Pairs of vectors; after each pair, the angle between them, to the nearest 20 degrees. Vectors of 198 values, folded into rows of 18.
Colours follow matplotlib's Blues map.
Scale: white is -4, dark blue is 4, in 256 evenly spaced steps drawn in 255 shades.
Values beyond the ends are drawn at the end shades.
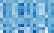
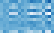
80 degrees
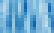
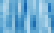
20 degrees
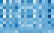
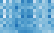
40 degrees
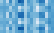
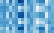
20 degrees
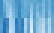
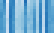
100 degrees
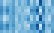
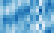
140 degrees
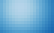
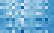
60 degrees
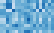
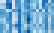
40 degrees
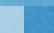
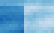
160 degrees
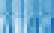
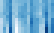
40 degrees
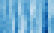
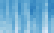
140 degrees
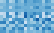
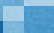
80 degrees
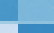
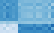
20 degrees
